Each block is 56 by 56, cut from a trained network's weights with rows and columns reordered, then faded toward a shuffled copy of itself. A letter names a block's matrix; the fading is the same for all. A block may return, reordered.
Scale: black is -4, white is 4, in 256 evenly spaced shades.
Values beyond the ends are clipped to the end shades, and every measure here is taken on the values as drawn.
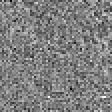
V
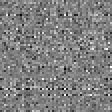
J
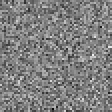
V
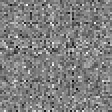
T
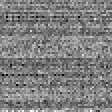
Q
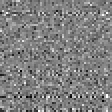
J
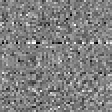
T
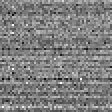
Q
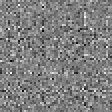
T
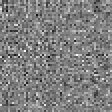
T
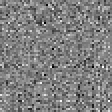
T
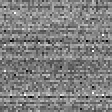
Q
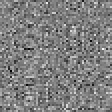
T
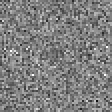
V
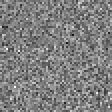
V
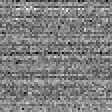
Q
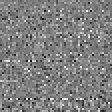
J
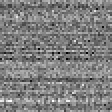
Q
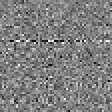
T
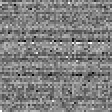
Q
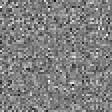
T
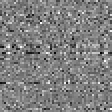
J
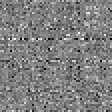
J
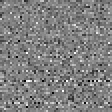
J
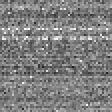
Q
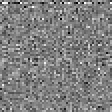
T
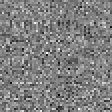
T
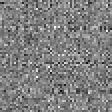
T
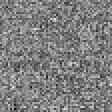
V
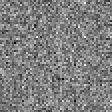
V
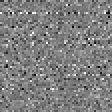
J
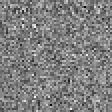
V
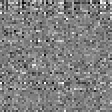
J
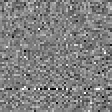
T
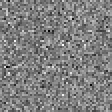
V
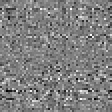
J
